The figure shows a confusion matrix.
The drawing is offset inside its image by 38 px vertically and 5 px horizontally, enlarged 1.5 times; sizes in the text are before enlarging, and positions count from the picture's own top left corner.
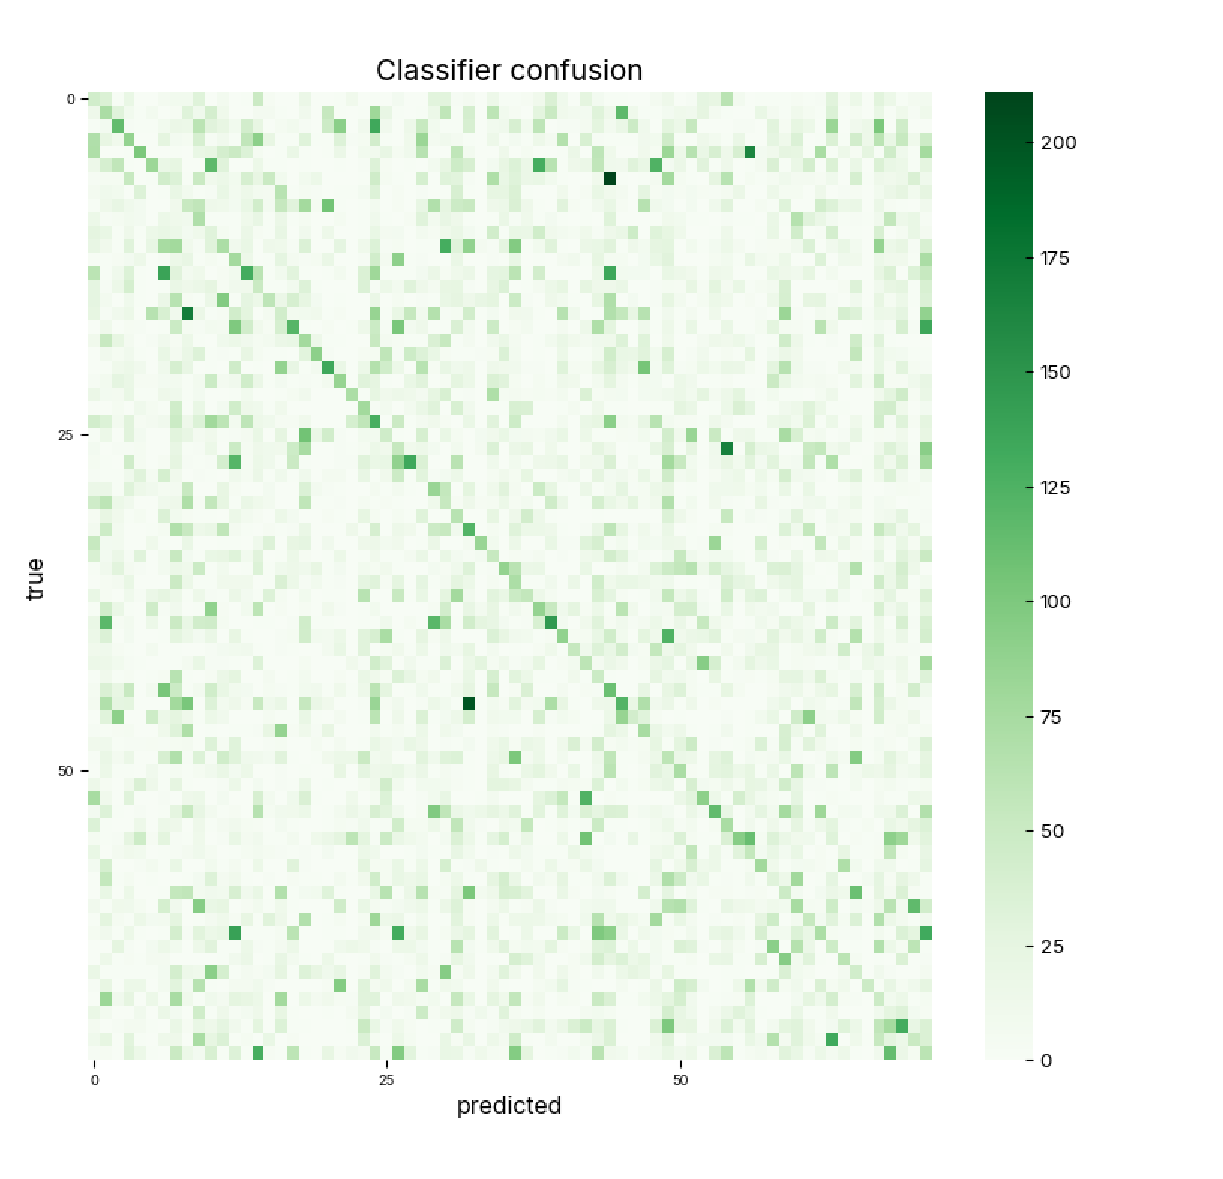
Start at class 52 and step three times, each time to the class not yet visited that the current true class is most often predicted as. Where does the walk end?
14
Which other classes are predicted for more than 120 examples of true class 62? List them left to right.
12, 26, 71
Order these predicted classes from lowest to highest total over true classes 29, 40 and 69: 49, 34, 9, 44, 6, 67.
6, 9, 34, 67, 44, 49
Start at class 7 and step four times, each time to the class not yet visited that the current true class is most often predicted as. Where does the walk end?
47
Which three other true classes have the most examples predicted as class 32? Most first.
45, 59, 11
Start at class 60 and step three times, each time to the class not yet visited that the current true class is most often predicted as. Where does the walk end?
58
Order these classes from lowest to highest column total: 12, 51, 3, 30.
3, 51, 12, 30
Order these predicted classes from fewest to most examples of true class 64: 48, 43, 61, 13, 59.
48, 13, 61, 43, 59
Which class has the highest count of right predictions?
39
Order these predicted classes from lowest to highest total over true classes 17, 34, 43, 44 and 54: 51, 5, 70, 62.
5, 51, 70, 62
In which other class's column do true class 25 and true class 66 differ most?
18
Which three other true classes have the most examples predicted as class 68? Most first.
71, 55, 69
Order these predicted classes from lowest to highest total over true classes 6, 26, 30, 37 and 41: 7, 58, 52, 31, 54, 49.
52, 58, 7, 31, 49, 54
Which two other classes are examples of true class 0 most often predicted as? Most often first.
54, 14
